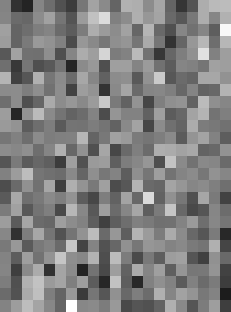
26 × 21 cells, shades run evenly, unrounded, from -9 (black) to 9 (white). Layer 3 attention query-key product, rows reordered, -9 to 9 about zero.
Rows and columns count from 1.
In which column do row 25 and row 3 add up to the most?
4
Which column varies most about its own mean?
21
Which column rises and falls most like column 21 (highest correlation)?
12
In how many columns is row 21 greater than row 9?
10
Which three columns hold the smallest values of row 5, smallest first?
15, 6, 1
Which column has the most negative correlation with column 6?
13
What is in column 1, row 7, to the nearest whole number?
4
